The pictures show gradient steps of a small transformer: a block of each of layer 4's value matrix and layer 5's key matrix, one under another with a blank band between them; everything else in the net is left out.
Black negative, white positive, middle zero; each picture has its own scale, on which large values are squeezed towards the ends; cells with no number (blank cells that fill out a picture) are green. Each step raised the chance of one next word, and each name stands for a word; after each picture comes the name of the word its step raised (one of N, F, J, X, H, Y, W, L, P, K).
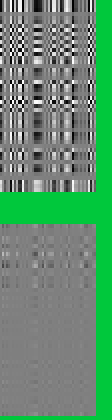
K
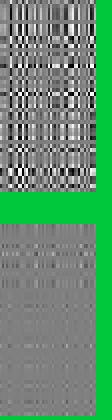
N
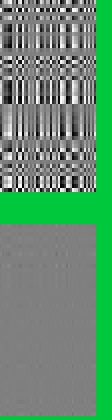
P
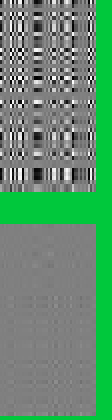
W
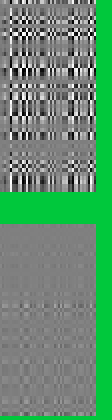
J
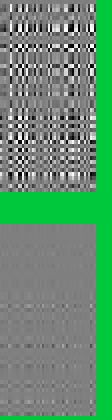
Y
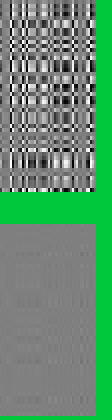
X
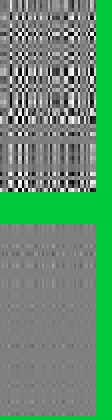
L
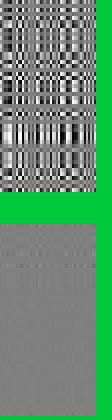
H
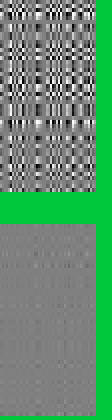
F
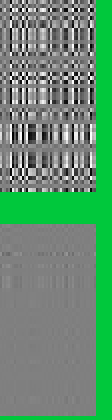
H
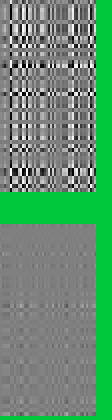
N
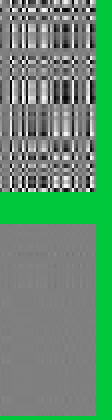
P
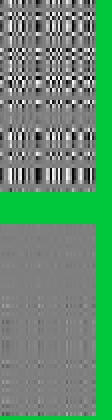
W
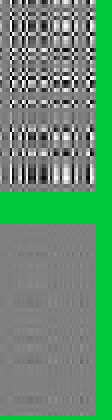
W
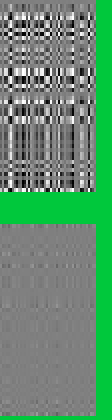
L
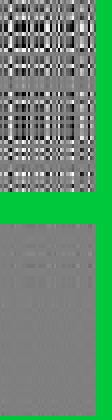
Y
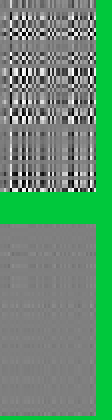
L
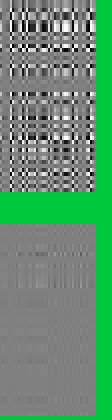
Y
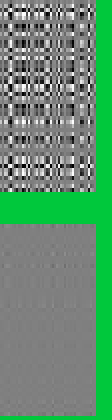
F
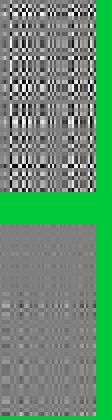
F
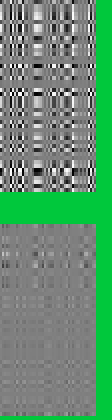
N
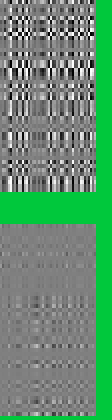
J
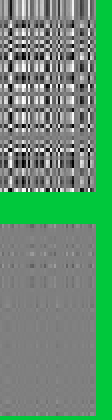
X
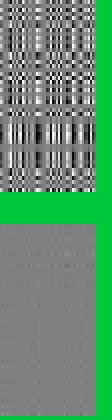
H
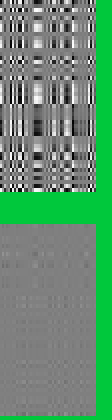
P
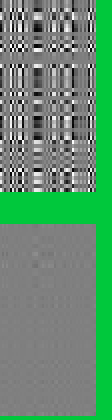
Y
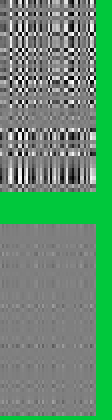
W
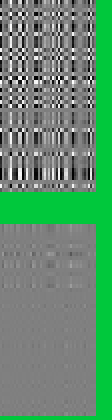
W
